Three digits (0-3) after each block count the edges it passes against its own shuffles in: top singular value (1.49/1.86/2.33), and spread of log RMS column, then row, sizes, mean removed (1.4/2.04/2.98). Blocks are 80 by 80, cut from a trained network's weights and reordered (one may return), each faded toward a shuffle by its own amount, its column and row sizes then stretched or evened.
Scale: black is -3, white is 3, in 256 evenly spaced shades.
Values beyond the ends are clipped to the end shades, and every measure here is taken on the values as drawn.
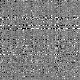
1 2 3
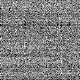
1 2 0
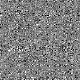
0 2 3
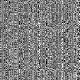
2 3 0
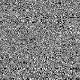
1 1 2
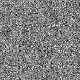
1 0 2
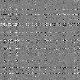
2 2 3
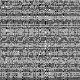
3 2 0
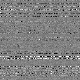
1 0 3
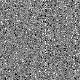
0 2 0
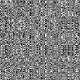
3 3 1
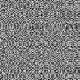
3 0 1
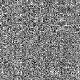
1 0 1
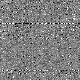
1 0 2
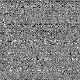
0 0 2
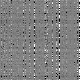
3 3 0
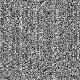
1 0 0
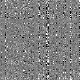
0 3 2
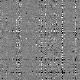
2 3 1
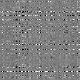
2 2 3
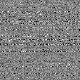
0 0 3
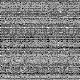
3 1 2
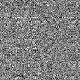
2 0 1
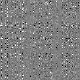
0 3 2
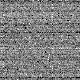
2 1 1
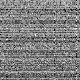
3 1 0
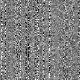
1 3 0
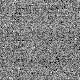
0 1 0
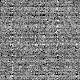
2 2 0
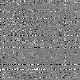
1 2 3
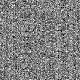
1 0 0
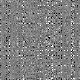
2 3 2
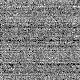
2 0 1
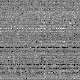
3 1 2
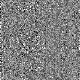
0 2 0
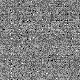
0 1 1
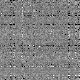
2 2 2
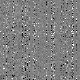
0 3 1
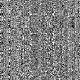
2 2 0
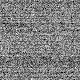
1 0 0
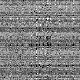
3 2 1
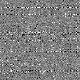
2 1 2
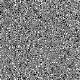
0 2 1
